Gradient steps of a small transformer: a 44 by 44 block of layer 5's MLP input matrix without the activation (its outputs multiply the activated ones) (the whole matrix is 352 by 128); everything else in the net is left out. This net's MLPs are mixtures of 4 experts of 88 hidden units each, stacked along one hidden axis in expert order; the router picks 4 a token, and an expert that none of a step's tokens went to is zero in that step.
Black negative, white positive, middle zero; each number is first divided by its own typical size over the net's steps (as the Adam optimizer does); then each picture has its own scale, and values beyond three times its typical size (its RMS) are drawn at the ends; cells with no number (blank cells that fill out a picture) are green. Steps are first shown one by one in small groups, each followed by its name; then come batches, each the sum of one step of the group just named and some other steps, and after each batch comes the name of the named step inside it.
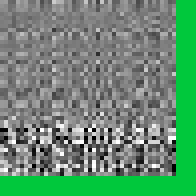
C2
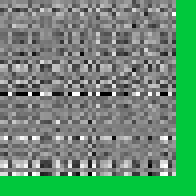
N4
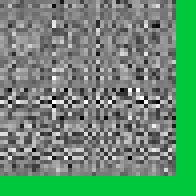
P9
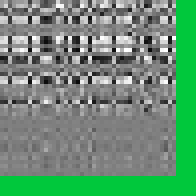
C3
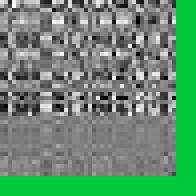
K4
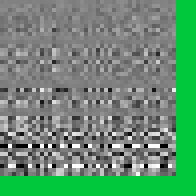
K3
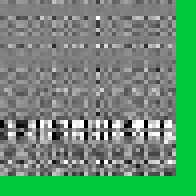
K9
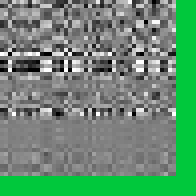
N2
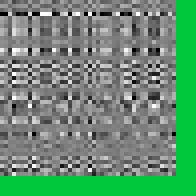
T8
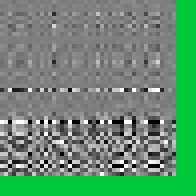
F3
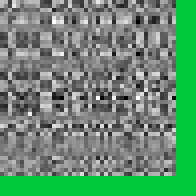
K4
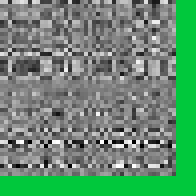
N2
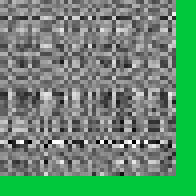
F3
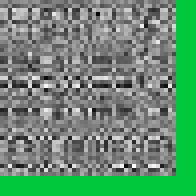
N2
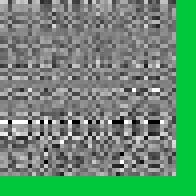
F3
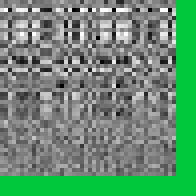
C2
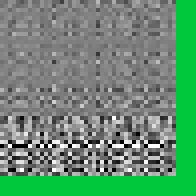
P9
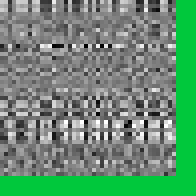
K9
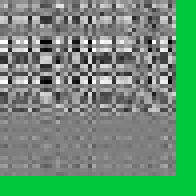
C3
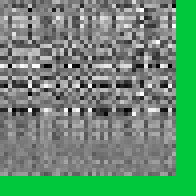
K9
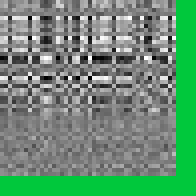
C3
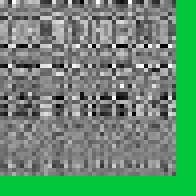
K4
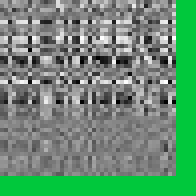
C3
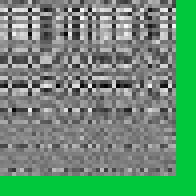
T8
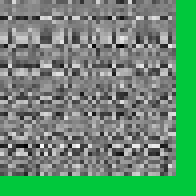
K3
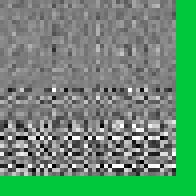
P9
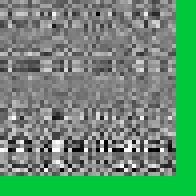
N2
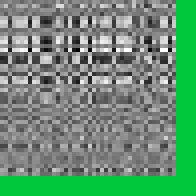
C3
